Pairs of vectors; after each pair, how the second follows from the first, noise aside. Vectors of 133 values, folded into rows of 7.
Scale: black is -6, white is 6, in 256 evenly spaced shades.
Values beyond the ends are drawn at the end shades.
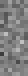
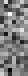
wrapped around, scaled up.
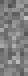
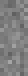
shrunk.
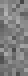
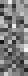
reversed, negated, scaled up.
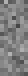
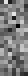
scaled up.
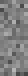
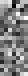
reversed, negated, scaled up.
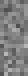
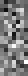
wrapped around, negated, scaled up.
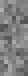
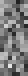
reversed, negated, scaled up.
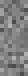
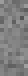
shrunk.
